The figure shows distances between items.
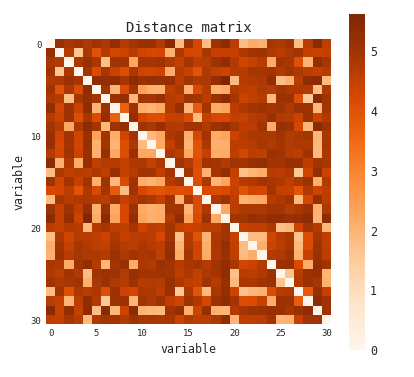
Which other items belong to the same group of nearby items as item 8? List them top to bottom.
16
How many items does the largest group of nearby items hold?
9
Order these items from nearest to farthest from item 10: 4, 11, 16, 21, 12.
11, 12, 16, 21, 4
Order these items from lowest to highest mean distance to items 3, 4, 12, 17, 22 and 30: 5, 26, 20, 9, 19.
20, 26, 5, 19, 9
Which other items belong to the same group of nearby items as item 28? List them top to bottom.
2, 6, 9, 24
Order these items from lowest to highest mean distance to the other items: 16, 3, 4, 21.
21, 16, 3, 4
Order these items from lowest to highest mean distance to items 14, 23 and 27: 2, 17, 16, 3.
17, 16, 2, 3
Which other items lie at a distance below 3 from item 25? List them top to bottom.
4, 20, 26, 30
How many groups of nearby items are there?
6
